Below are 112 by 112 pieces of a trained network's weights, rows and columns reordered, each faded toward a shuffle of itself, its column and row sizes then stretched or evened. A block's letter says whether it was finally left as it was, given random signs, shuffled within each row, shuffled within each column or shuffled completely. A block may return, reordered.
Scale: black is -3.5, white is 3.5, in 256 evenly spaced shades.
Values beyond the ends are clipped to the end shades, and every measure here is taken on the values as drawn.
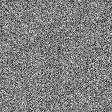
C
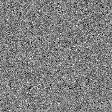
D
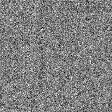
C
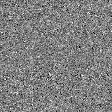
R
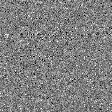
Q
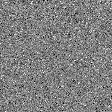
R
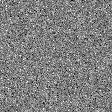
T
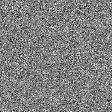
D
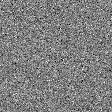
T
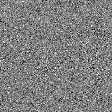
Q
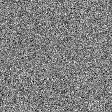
R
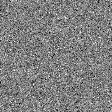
C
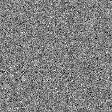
D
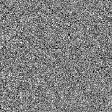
Q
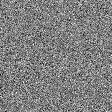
T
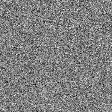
R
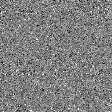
D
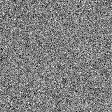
T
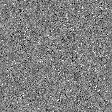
C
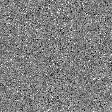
C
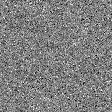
T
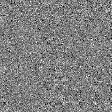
Q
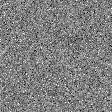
T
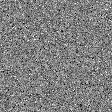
T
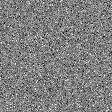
T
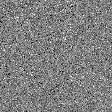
C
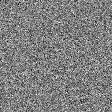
T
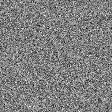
R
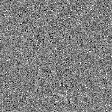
Q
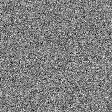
R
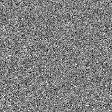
Q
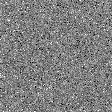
T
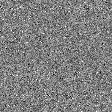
R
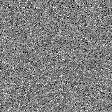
R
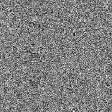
Q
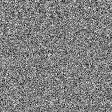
R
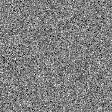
C
